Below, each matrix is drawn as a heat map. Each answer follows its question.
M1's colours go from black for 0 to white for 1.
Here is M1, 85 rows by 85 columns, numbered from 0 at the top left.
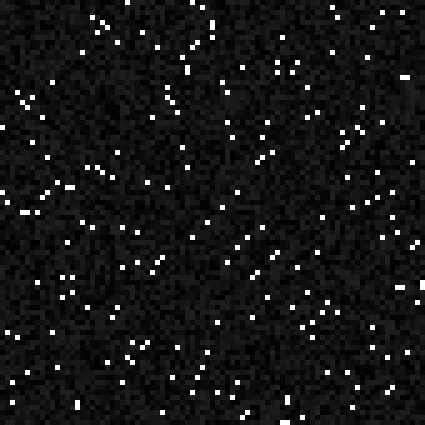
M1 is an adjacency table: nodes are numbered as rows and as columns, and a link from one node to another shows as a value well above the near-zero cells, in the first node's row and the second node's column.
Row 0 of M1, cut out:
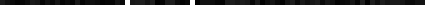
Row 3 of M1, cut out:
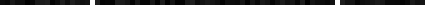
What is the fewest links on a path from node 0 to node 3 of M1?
7
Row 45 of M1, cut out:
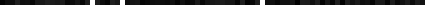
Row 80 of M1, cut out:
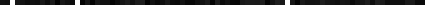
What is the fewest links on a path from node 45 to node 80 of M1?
4
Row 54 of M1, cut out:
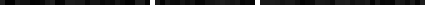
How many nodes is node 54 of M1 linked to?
2
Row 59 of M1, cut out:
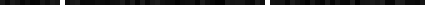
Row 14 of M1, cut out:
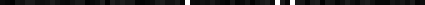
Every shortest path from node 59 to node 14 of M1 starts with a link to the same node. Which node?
node 12
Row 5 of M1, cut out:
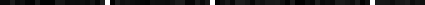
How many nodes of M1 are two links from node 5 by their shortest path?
5
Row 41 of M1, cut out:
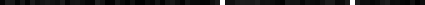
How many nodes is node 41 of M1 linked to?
2
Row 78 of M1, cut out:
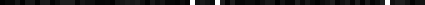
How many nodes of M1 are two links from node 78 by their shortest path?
5
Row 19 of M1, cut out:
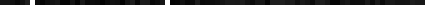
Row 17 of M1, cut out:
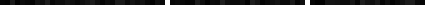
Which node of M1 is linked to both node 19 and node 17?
node 33
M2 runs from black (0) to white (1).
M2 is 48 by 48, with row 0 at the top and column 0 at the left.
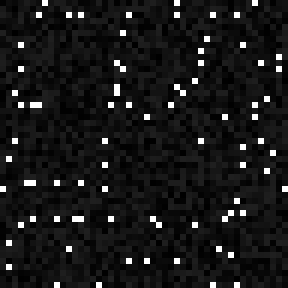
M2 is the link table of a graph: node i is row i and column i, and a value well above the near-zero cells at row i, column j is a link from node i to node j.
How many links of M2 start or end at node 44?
3
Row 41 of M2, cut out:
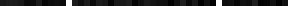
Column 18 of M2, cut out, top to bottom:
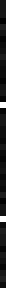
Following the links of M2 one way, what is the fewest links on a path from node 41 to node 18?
2
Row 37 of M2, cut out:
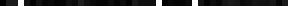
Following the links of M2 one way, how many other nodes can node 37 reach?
4
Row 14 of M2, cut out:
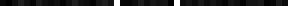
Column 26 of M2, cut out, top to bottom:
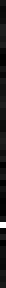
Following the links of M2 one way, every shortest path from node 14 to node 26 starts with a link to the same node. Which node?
node 19
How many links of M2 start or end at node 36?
8
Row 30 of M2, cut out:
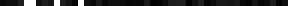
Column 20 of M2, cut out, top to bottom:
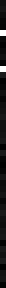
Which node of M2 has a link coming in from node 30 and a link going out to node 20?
node 5
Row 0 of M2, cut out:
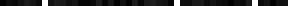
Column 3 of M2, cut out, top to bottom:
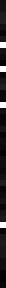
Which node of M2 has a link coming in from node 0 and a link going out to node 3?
node 7
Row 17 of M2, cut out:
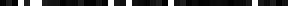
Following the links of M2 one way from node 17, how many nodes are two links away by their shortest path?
4
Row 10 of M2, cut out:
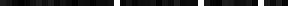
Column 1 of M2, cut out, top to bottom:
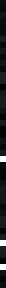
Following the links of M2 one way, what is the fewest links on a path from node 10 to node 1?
4
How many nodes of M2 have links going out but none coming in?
8
